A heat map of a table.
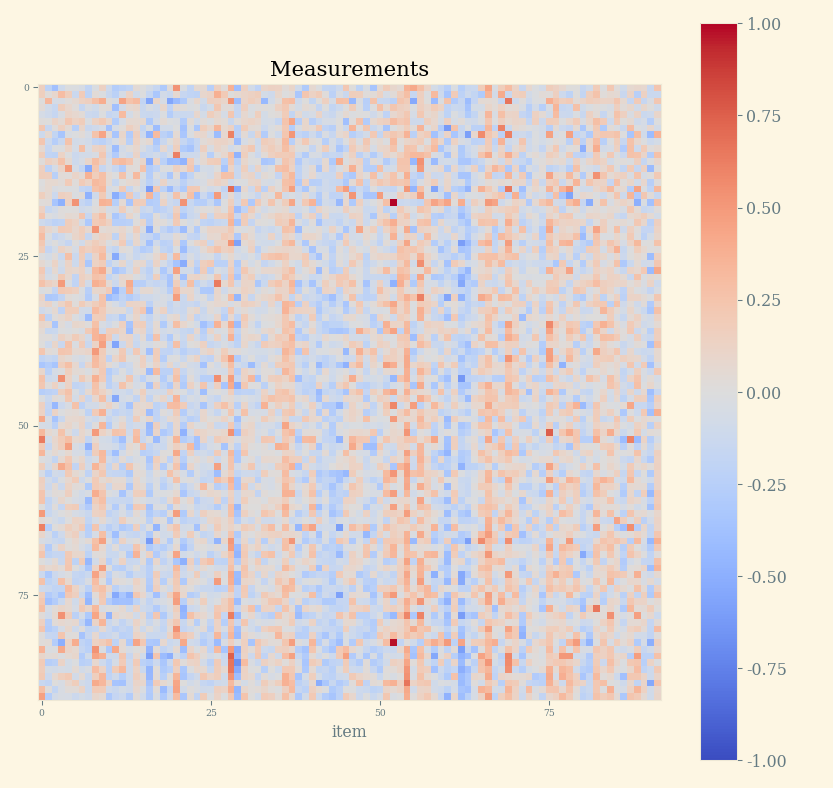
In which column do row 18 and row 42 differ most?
17
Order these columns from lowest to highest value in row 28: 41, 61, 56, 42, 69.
61, 41, 42, 69, 56
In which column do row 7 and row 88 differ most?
65
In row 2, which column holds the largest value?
69
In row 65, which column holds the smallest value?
44
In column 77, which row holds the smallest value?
41
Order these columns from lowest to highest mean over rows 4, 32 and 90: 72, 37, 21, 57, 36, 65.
21, 72, 65, 37, 57, 36
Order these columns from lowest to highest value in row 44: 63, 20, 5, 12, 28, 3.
63, 5, 3, 20, 12, 28
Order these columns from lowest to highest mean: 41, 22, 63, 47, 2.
63, 41, 2, 22, 47
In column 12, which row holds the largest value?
2
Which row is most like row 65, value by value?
52
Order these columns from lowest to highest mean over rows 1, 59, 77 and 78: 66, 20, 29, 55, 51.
29, 55, 51, 20, 66
